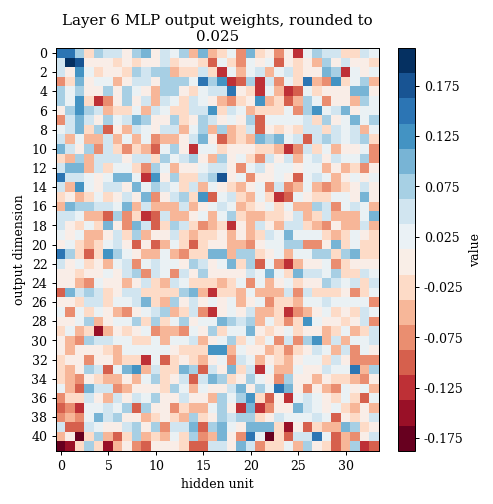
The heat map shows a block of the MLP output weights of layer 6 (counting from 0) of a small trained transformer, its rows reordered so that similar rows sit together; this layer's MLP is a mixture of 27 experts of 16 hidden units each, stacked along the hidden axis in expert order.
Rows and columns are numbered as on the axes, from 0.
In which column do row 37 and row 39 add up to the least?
2
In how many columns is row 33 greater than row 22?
14
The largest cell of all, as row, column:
1, 1
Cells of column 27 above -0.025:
29
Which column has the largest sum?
17
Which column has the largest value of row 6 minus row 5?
4
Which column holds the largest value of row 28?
26
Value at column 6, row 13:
0.1
